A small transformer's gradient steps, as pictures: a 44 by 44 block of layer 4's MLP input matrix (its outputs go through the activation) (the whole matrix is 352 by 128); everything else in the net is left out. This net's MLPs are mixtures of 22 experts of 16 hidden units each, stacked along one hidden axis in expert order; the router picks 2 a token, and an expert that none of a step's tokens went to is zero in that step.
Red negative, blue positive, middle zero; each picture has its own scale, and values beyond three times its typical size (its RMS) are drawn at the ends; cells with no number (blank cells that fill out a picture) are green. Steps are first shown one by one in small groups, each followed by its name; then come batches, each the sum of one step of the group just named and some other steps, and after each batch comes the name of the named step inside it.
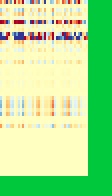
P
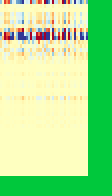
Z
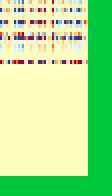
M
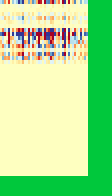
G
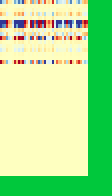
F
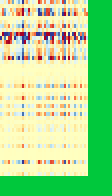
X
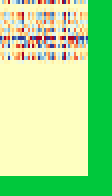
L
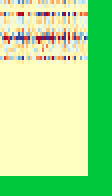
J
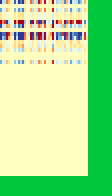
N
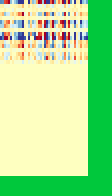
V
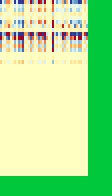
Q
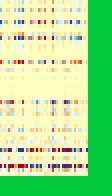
M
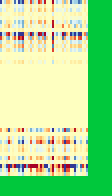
Q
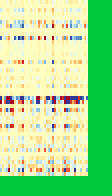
M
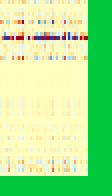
P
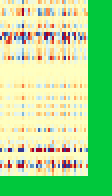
X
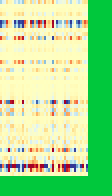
F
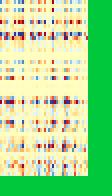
N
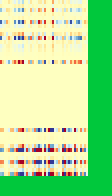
M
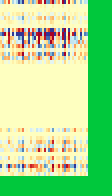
G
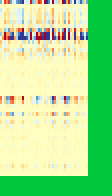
Z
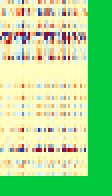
X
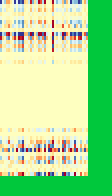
Q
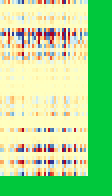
G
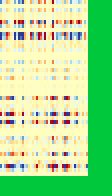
N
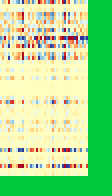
L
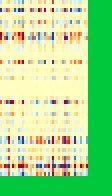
M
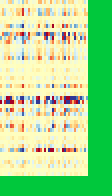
X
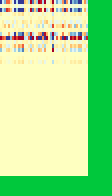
Q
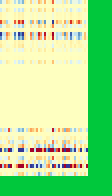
N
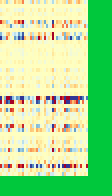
P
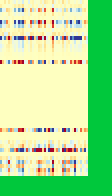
M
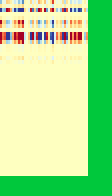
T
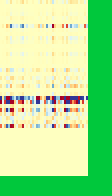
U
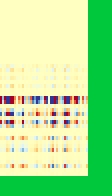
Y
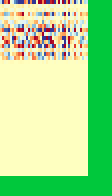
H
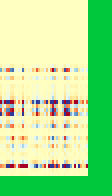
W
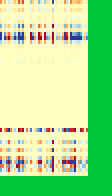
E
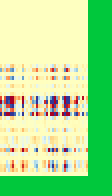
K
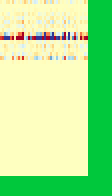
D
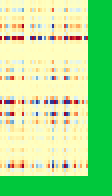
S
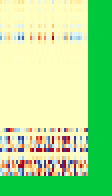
E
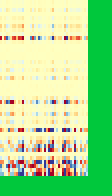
S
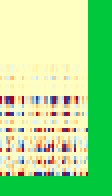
Y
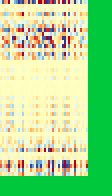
H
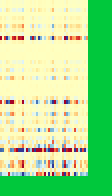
S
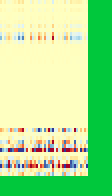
E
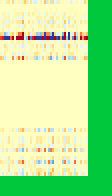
D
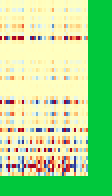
S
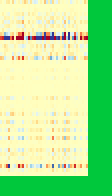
D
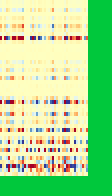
S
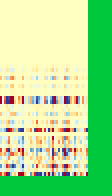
Y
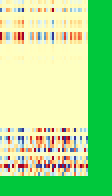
T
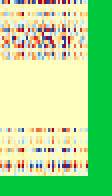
H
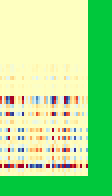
Y
